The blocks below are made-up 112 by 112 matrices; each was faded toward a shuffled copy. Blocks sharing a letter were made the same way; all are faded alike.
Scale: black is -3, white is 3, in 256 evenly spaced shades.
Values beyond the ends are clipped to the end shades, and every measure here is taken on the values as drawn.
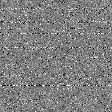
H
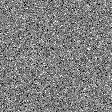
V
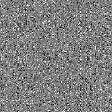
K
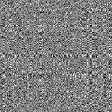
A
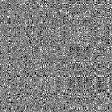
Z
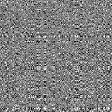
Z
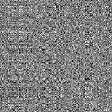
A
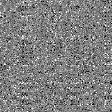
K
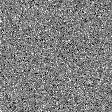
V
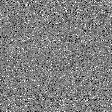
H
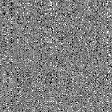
K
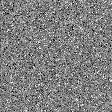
V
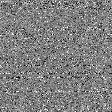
H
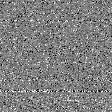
H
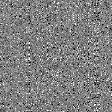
K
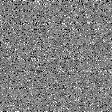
H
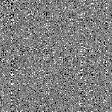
K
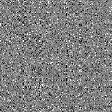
K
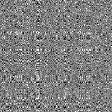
Z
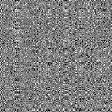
Z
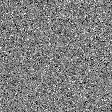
V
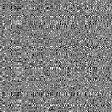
Z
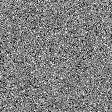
V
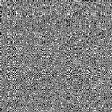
Z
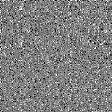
K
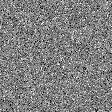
V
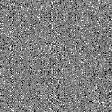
K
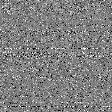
H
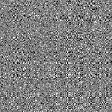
Z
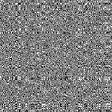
A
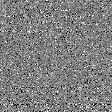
H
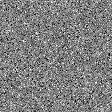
V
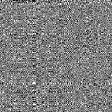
A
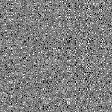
K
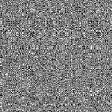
A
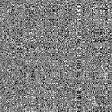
A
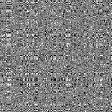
Z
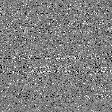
H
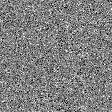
V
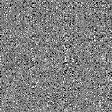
K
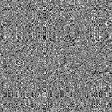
A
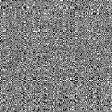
Z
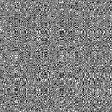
Z
